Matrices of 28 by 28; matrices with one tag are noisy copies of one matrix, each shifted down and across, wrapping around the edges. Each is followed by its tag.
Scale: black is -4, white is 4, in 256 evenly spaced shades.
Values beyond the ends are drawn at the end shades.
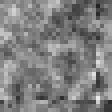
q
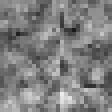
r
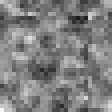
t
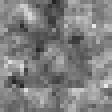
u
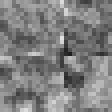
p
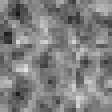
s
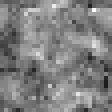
u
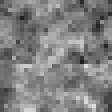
u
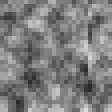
s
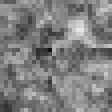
t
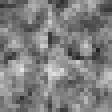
r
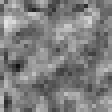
r
